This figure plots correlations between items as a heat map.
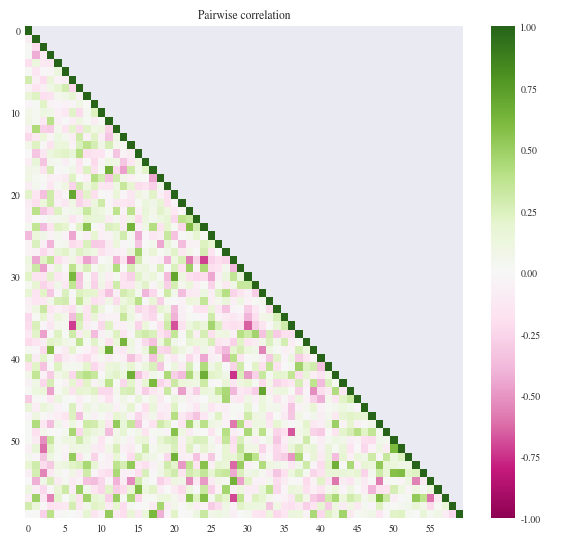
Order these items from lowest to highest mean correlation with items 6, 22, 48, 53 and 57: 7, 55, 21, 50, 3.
55, 3, 21, 7, 50
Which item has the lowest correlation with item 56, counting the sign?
47
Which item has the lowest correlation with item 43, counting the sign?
40
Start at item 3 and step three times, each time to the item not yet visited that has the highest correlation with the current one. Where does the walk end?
17
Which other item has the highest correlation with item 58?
18
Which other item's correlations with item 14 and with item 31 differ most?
42
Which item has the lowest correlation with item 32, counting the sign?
39
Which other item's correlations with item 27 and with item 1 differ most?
15
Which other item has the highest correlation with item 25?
36
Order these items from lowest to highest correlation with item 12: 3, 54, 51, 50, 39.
3, 39, 50, 51, 54
